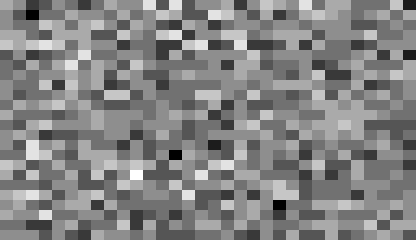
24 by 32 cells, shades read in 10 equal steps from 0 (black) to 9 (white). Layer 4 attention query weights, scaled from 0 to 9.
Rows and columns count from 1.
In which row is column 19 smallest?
1
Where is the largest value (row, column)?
18, 11
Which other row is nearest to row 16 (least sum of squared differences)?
3
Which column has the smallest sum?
13
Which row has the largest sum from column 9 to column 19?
17
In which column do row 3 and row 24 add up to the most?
8
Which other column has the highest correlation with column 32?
6
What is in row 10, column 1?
5
